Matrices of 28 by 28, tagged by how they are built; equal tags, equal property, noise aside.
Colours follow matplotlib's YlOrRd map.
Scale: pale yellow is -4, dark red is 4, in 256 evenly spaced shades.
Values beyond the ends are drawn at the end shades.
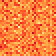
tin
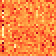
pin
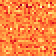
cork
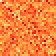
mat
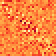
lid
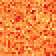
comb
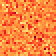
lid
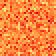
tin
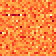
cork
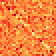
mat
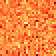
pin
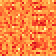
comb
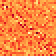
lid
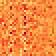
pin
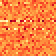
cork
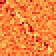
lid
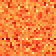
cork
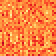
comb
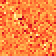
lid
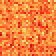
comb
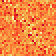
lid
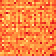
comb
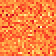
cork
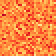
tin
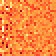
pin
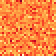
cork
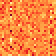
pin
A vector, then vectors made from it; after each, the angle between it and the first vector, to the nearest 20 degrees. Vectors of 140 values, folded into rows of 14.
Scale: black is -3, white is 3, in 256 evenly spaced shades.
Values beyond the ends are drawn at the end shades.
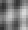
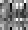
120 degrees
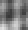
140 degrees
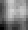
60 degrees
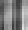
40 degrees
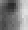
60 degrees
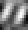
80 degrees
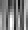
80 degrees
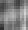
20 degrees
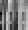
60 degrees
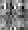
120 degrees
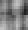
140 degrees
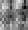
140 degrees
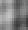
80 degrees
